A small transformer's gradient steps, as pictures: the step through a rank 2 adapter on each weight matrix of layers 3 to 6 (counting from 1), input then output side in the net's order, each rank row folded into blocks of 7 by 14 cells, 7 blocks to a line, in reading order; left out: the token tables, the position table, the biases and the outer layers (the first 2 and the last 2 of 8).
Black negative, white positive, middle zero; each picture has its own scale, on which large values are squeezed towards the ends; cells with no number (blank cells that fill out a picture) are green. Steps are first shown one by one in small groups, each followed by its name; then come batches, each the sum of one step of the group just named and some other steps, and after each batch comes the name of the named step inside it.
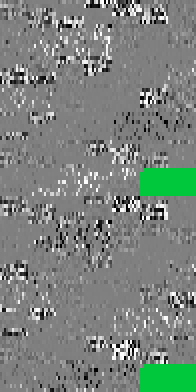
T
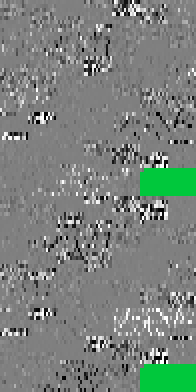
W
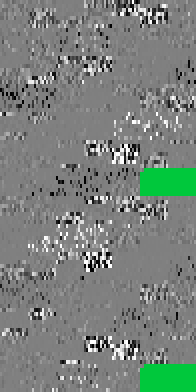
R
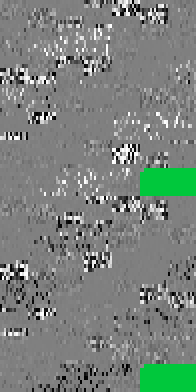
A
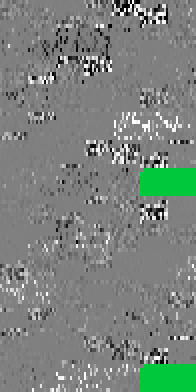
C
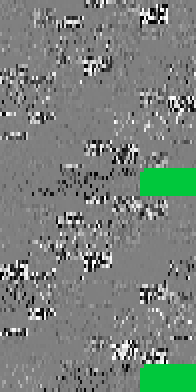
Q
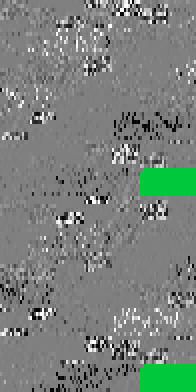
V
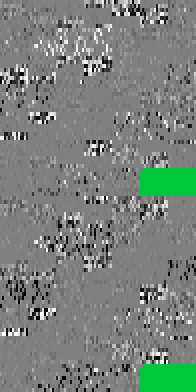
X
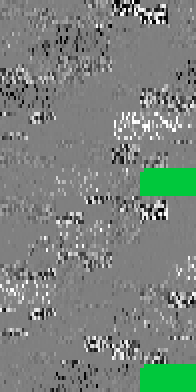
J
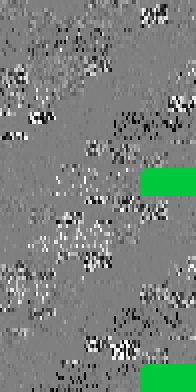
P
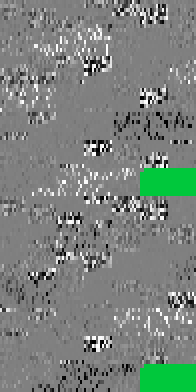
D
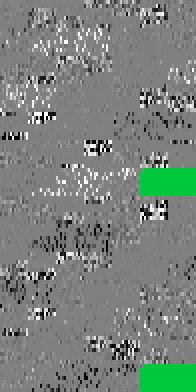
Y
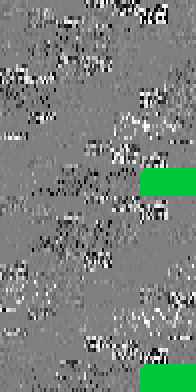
C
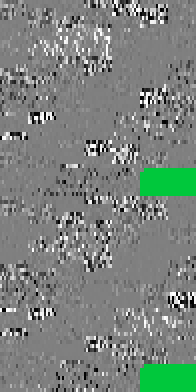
T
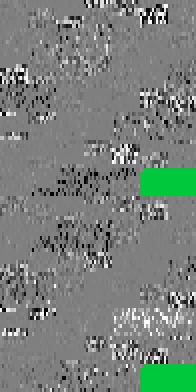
X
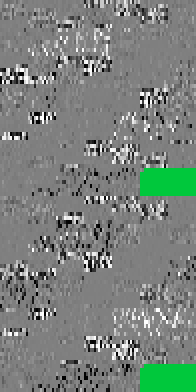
A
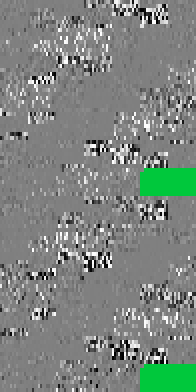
Y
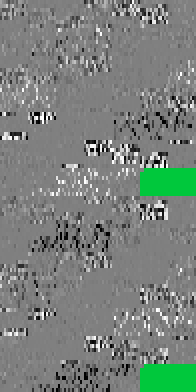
W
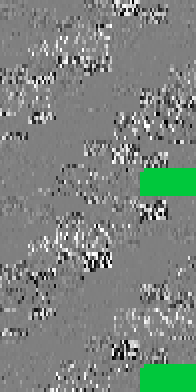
D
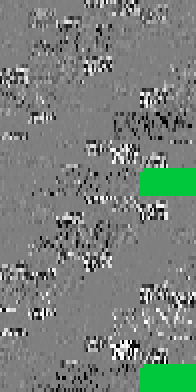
R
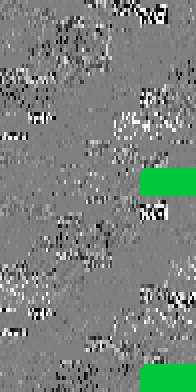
J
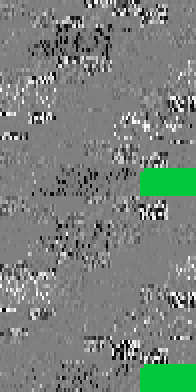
C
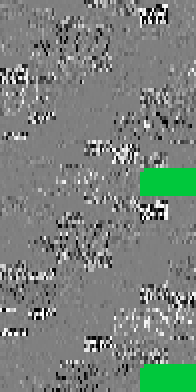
W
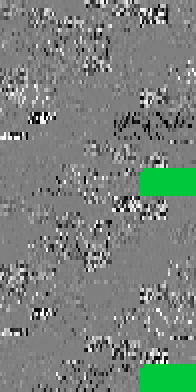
W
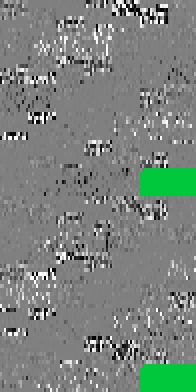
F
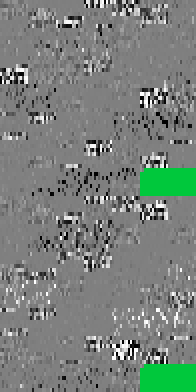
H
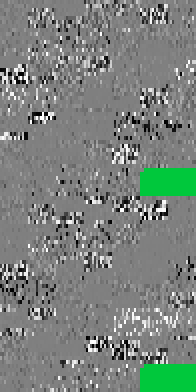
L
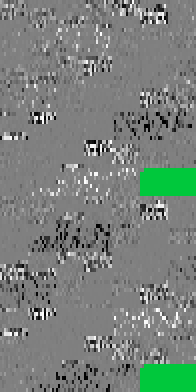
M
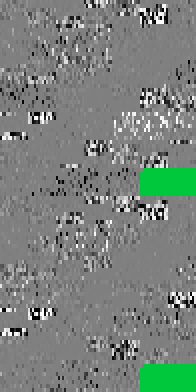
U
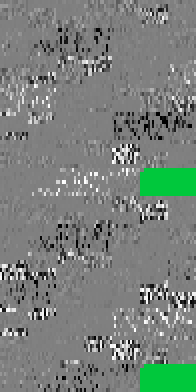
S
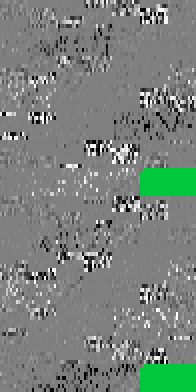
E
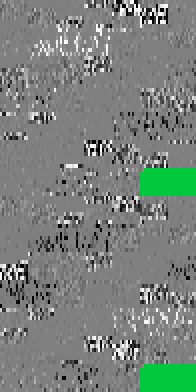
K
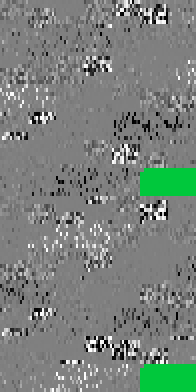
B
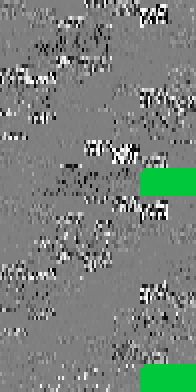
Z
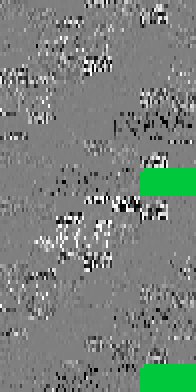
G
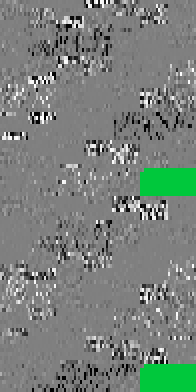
E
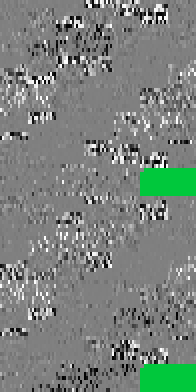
U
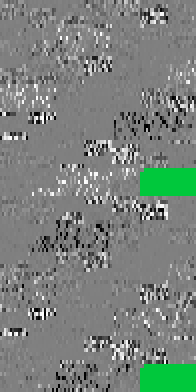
M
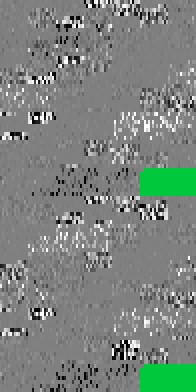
U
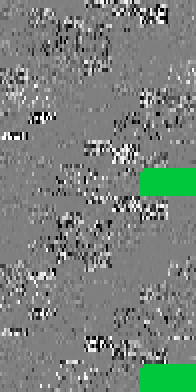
B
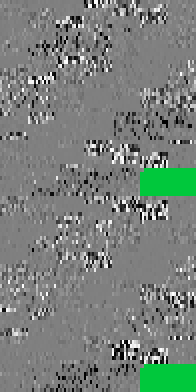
G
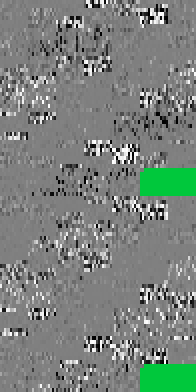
S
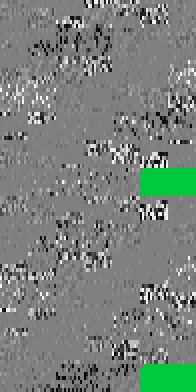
S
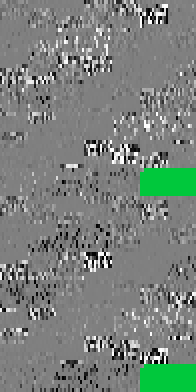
K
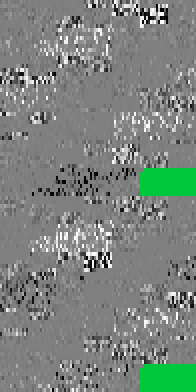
K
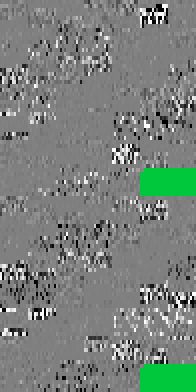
S
